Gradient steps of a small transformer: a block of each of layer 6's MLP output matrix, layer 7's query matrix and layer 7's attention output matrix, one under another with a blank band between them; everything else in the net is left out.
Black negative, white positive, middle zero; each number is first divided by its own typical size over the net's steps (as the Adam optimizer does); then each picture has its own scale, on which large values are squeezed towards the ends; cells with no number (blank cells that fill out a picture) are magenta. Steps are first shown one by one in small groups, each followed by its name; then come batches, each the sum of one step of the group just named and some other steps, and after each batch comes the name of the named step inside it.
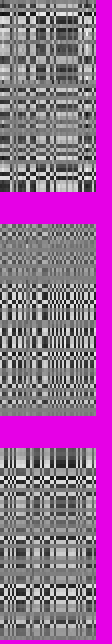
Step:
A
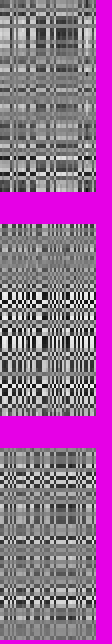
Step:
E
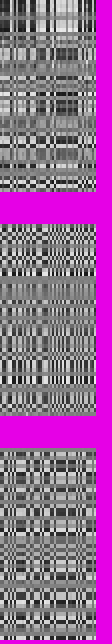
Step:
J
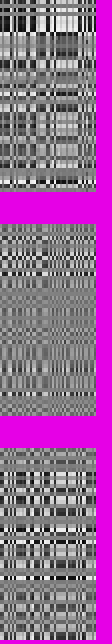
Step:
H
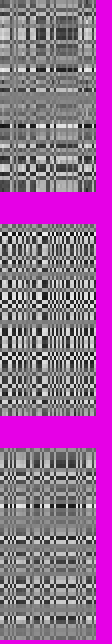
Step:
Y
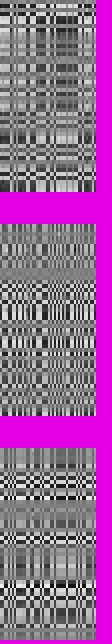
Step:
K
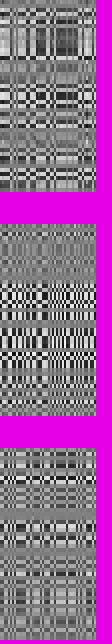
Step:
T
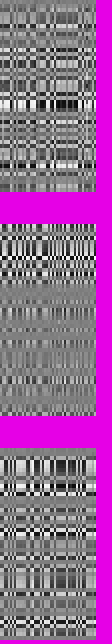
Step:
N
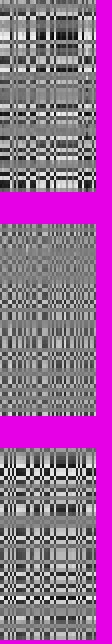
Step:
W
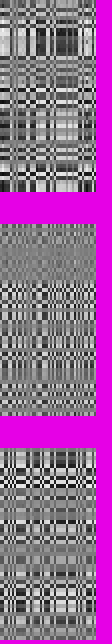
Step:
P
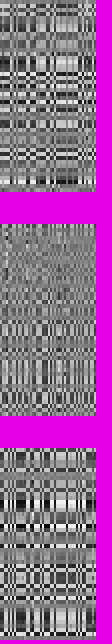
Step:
H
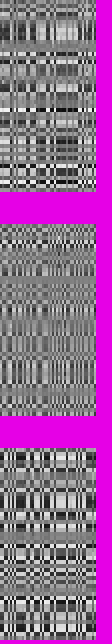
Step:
J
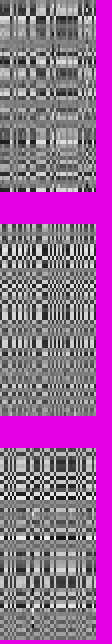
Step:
K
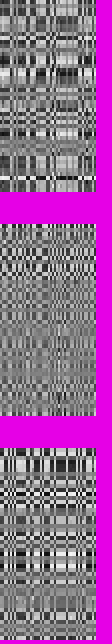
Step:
W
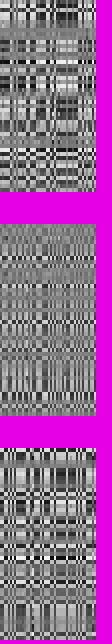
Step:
N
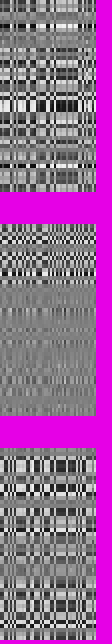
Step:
N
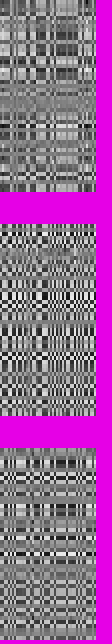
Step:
Y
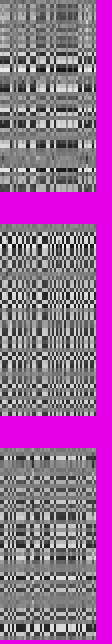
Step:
Y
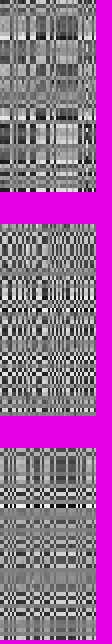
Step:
Y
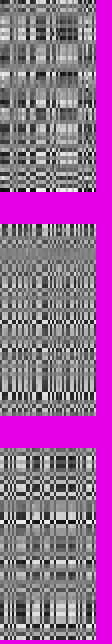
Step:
P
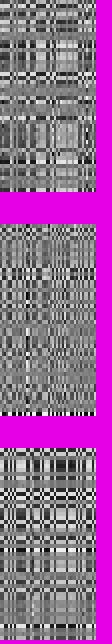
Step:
T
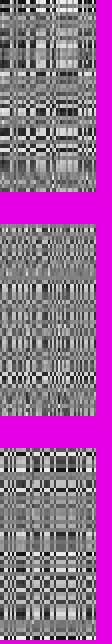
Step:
J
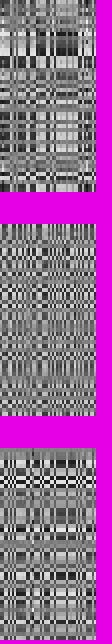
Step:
P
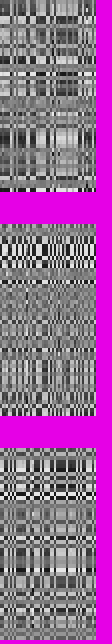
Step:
K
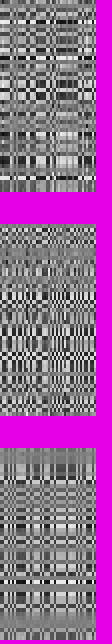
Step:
T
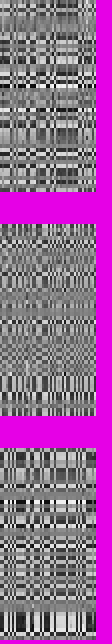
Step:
H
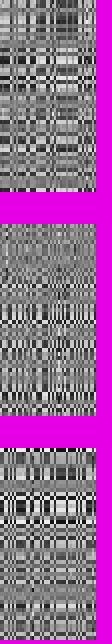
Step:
K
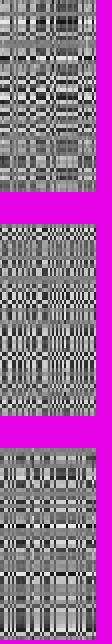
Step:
T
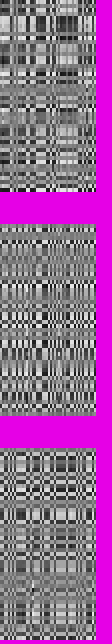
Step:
K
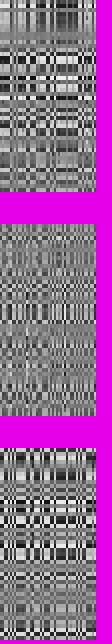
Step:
T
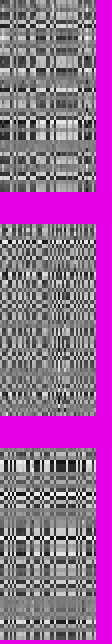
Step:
Y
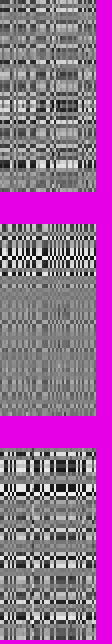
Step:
N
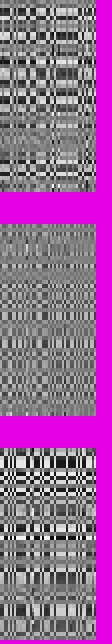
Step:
W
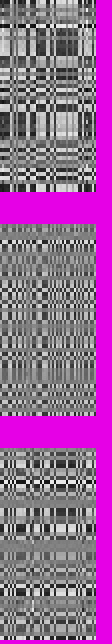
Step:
P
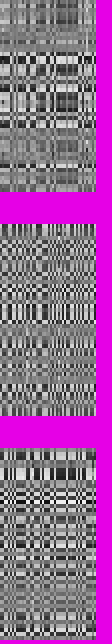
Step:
T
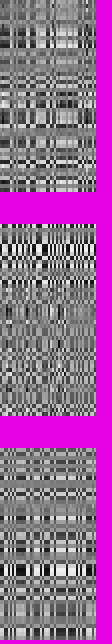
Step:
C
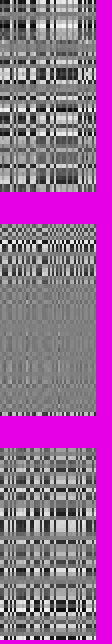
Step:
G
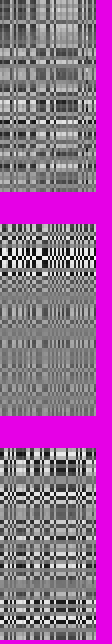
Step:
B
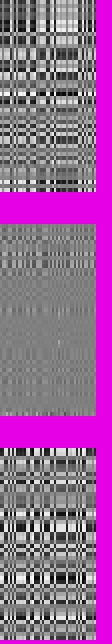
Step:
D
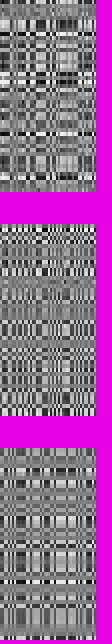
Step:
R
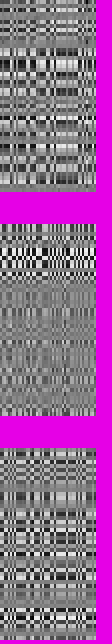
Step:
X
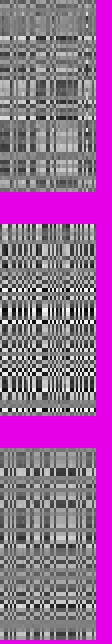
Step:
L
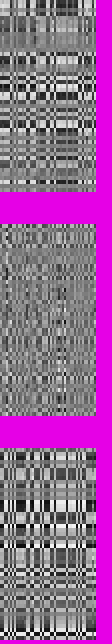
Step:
D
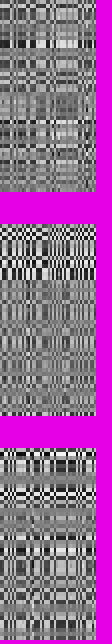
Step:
B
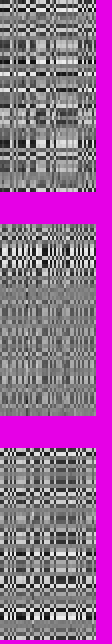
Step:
X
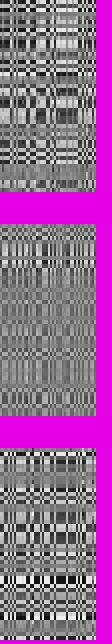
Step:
D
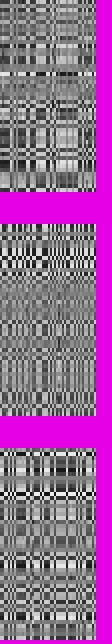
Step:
B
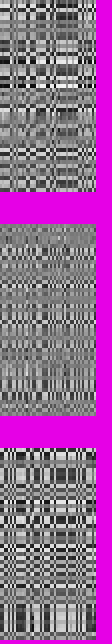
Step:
X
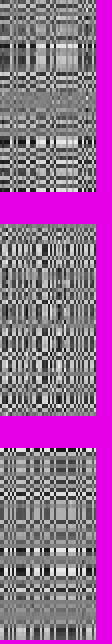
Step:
C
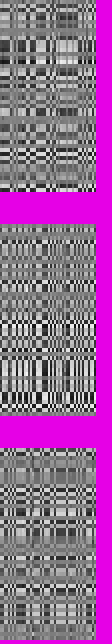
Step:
C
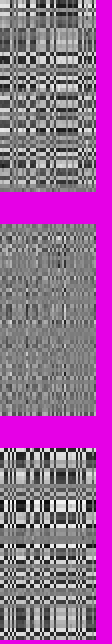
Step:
D
